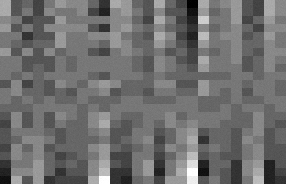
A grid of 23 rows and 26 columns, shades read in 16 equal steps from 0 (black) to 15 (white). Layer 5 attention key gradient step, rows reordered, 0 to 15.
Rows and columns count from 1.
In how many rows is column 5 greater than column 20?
7
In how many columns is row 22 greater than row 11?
10
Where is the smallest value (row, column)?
1, 18
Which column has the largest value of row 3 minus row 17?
19
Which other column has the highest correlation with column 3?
13
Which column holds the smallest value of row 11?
3
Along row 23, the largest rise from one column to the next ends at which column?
2
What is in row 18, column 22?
5
